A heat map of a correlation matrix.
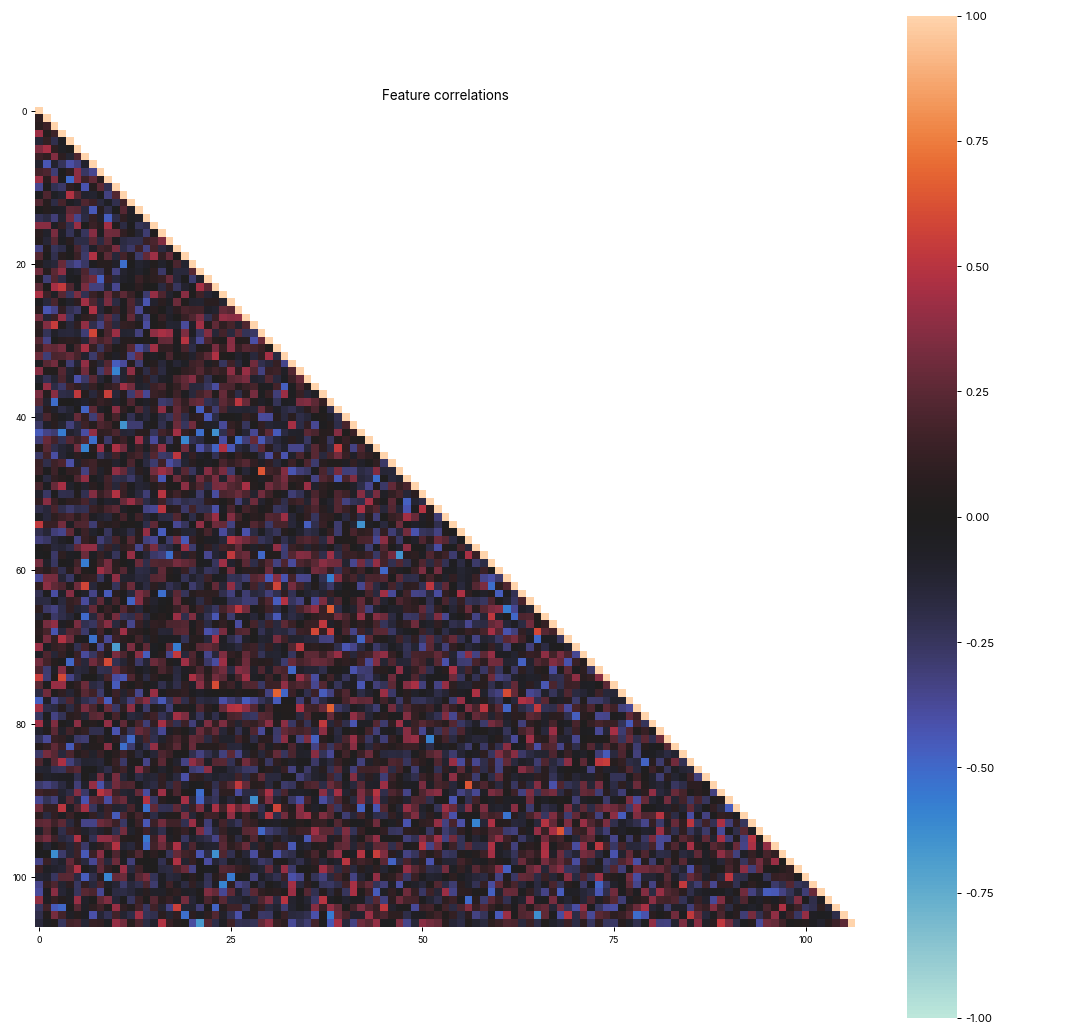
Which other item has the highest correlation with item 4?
11
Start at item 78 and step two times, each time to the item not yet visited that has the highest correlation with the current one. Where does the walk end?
65
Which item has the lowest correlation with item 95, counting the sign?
14
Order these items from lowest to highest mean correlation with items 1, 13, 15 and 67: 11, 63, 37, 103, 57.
57, 63, 11, 103, 37
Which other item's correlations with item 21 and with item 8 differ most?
89
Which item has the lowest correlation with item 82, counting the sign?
51
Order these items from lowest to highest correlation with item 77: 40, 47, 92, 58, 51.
47, 51, 92, 58, 40
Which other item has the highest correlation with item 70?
34
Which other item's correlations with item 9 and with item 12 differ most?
37
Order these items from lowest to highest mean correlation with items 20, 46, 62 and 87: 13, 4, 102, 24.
4, 13, 24, 102
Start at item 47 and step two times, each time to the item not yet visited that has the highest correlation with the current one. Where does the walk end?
7
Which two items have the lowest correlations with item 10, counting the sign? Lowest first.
70, 34
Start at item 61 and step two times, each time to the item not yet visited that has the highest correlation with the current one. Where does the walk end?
31
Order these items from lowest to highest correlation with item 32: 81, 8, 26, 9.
26, 9, 8, 81
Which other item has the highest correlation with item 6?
62
